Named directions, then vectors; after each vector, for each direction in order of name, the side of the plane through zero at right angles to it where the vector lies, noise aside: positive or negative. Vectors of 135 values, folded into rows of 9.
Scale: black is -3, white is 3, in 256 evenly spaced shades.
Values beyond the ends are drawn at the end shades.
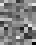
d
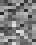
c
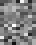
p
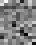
negative, positive, negative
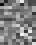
positive, negative, positive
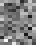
positive, positive, negative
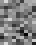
negative, positive, negative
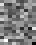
positive, positive, negative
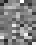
positive, negative, positive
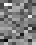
negative, negative, positive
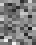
positive, positive, negative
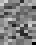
negative, positive, negative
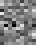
negative, negative, negative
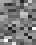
positive, positive, negative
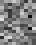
positive, positive, negative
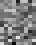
negative, positive, positive
